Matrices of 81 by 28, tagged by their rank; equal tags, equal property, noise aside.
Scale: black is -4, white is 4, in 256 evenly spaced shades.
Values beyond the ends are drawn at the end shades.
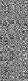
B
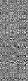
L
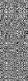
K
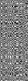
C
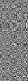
K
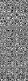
B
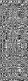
L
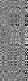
C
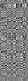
C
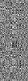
B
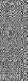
B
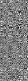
B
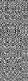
B
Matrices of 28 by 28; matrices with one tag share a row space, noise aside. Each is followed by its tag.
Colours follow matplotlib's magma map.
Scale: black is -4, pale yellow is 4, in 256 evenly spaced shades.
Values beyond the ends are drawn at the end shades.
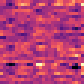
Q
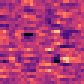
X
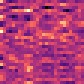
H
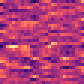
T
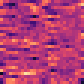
T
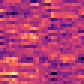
T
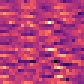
X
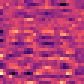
H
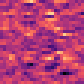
X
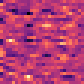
H
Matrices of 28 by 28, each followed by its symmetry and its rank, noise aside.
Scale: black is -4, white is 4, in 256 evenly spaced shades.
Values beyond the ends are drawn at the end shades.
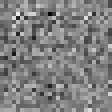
no symmetry, rank five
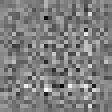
no symmetry, rank five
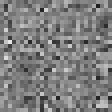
no symmetry, rank five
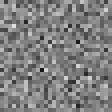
no symmetry, rank seven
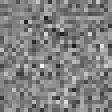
no symmetry, rank seven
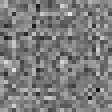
symmetric, rank six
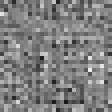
antisymmetric, rank six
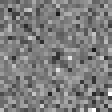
symmetric, rank seven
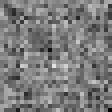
symmetric, rank five
